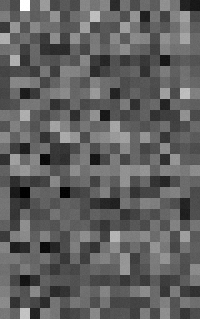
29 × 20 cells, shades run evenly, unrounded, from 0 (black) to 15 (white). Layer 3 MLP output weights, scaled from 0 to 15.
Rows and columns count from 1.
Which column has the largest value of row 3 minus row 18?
2
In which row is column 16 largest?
23
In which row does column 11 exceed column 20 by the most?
1
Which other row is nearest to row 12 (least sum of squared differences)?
8
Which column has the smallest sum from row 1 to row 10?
15
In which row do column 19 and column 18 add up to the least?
19
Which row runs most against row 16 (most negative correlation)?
26
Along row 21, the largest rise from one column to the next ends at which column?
3
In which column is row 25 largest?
13
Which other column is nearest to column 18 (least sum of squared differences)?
4
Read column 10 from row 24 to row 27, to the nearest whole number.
7 6 4 6
